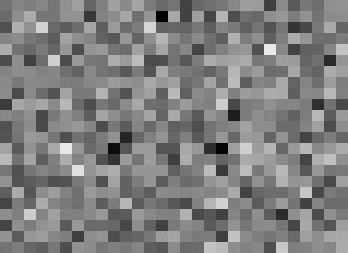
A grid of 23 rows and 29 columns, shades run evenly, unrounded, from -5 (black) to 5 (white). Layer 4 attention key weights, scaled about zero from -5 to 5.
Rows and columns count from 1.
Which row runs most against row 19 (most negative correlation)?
20
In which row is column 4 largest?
3
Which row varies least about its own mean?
8
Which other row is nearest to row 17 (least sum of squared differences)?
23
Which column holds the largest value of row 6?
5
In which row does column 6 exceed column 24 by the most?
14
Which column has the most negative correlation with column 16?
10
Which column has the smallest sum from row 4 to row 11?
27
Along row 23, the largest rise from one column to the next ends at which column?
24
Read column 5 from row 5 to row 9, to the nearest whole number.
-1 3 0 0 -2
